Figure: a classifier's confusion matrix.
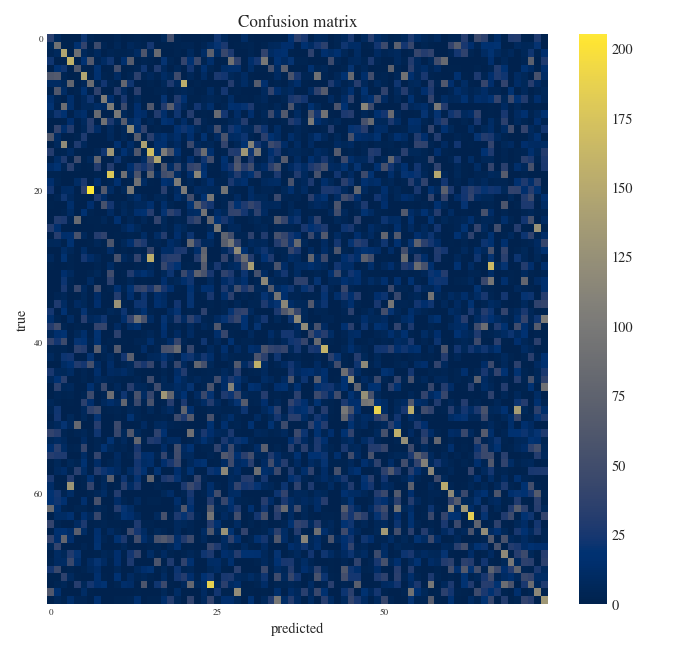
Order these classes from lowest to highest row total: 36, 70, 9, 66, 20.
36, 70, 9, 66, 20
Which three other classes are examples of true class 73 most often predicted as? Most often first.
28, 54, 0
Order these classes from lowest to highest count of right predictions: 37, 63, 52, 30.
37, 30, 52, 63
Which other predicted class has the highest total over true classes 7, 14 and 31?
2
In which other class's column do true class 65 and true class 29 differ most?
15
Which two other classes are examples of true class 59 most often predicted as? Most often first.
3, 54
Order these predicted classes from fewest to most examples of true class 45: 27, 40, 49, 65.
65, 27, 49, 40
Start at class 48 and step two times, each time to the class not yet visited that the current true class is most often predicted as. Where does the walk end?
17
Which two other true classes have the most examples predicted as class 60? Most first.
62, 70
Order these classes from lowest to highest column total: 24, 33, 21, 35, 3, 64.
33, 3, 64, 35, 21, 24
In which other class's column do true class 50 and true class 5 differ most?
53
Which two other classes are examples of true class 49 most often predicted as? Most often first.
54, 70
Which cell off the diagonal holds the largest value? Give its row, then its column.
20, 6
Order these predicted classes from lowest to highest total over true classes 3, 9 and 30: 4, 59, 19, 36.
4, 19, 36, 59
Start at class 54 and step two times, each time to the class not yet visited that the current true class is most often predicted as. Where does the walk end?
66
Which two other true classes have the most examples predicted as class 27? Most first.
46, 3
